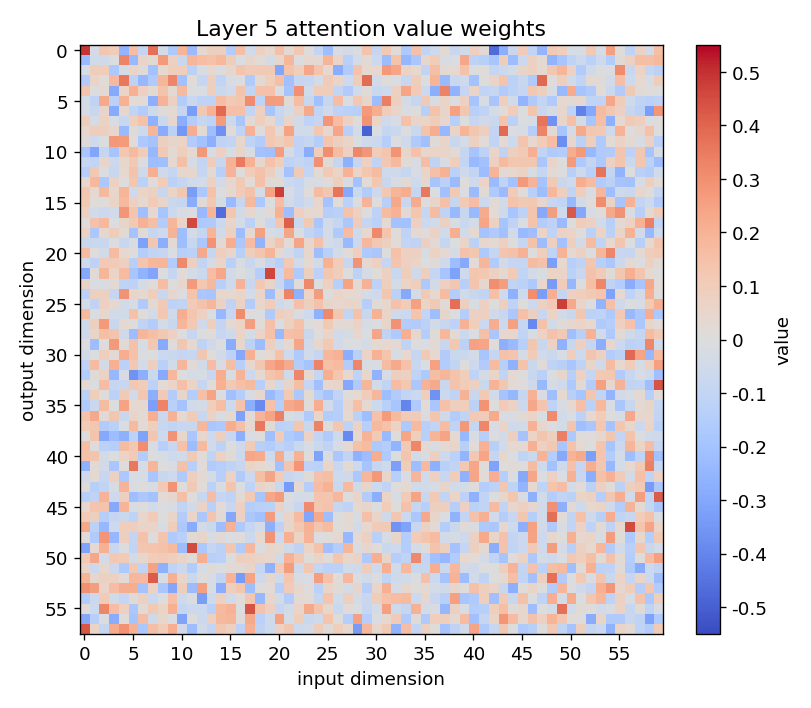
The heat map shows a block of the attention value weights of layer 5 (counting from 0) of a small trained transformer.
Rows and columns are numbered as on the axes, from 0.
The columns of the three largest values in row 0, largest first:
0, 7, 54
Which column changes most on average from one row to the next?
48
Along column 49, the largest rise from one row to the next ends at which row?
25
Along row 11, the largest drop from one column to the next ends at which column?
51
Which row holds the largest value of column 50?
16
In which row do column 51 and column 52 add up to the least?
6
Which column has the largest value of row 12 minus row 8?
29
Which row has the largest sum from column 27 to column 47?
10
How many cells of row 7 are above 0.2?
4
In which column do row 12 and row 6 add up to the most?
53
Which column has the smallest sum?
27
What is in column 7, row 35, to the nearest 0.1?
-0.3
